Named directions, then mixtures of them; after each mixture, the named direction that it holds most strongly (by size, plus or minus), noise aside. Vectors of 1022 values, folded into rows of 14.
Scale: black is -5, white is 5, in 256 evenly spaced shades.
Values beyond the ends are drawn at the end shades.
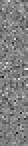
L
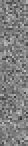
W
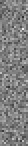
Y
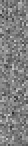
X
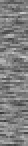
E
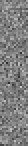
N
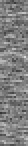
E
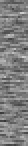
E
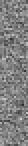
W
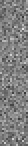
Y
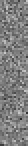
W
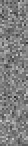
X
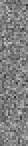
Y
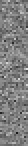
L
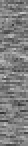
E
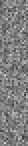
Y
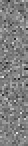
L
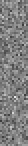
X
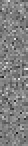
L
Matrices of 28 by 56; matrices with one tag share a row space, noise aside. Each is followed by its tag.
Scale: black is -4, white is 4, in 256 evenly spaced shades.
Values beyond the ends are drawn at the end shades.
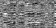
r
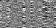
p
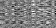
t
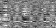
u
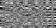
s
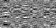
u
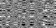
p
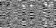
p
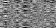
u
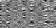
p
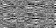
r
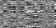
r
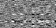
t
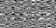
t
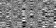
p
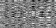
t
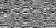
u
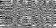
s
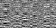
u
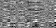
r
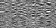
t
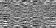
u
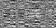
r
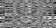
s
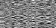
t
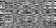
s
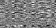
t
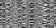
p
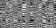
p
